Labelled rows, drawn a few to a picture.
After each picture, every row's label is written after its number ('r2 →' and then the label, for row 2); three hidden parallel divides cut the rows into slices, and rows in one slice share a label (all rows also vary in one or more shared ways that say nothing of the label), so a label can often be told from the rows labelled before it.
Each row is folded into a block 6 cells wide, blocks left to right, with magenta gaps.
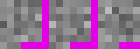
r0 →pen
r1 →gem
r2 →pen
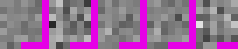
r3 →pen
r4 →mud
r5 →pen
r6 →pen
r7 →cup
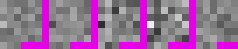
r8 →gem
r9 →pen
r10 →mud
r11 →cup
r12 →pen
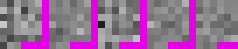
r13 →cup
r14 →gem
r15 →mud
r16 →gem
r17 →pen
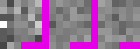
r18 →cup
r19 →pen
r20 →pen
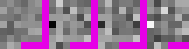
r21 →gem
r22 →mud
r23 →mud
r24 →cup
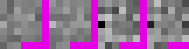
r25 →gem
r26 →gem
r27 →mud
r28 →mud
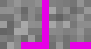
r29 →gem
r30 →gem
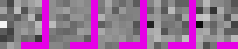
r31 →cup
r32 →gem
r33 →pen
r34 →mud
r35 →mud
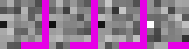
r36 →mud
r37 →mud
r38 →mud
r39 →cup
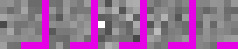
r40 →pen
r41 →gem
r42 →cup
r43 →pen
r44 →pen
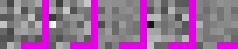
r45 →cup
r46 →cup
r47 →pen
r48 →mud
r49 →gem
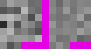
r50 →mud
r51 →gem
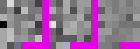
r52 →mud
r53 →cup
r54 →pen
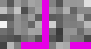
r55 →cup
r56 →cup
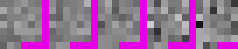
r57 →gem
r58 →gem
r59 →pen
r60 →cup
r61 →mud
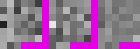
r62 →mud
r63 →cup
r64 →pen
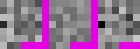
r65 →mud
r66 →gem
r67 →mud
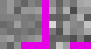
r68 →pen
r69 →cup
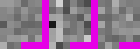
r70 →pen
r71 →mud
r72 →gem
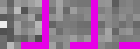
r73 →cup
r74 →pen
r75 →pen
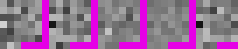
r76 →cup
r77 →mud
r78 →pen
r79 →pen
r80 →mud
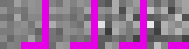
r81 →gem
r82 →gem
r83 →cup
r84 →cup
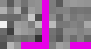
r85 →cup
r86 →gem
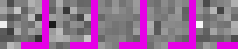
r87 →cup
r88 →mud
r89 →gem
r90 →gem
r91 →cup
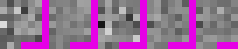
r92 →cup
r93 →gem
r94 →mud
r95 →pen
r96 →pen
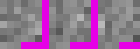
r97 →gem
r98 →gem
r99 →gem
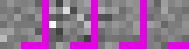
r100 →pen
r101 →cup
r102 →gem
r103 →gem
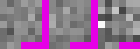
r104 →gem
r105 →gem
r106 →cup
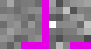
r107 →pen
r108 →cup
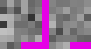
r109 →mud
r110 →gem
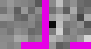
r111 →pen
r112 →mud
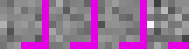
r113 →gem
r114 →pen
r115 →pen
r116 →cup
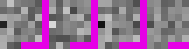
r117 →mud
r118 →cup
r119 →mud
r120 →pen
